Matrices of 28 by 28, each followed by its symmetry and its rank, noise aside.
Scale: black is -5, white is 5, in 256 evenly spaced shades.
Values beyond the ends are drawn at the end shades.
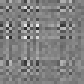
symmetric, rank one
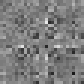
symmetric, rank three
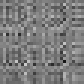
no symmetry, rank three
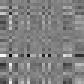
no symmetry, rank one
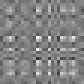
symmetric, rank one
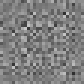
symmetric, rank three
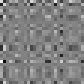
no symmetry, rank two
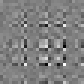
symmetric, rank one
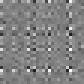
symmetric, rank one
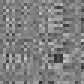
no symmetry, rank three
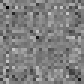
symmetric, rank three
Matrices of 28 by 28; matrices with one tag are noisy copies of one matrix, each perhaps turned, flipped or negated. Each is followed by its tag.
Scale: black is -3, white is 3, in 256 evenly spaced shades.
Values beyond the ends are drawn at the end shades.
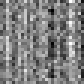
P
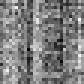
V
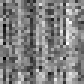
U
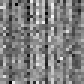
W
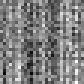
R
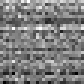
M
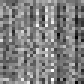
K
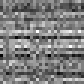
W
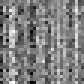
P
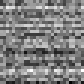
P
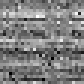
U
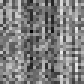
R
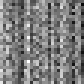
M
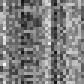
V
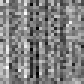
K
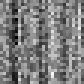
U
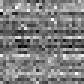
W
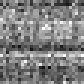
V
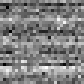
U
